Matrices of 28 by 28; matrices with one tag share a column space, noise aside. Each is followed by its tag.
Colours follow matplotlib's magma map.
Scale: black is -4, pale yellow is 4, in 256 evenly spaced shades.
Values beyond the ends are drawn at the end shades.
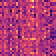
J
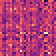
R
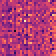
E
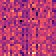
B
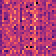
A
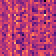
E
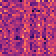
J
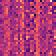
J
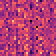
B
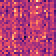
J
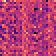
R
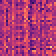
A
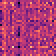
A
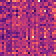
J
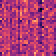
B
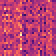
E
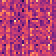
B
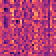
B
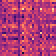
R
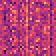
A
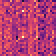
J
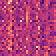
A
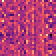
E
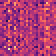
A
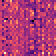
B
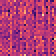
J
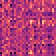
B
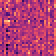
B
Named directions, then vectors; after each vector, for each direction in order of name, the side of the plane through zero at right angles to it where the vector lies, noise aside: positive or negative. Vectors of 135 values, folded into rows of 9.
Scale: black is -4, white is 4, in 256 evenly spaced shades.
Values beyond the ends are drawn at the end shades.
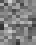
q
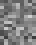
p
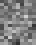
positive, positive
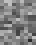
negative, positive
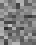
negative, negative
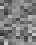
positive, negative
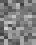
positive, positive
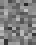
negative, negative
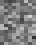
positive, negative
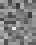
negative, negative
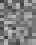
positive, positive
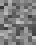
negative, positive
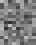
negative, negative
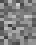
positive, positive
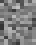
positive, positive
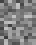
positive, positive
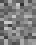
positive, positive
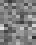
positive, negative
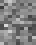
negative, positive
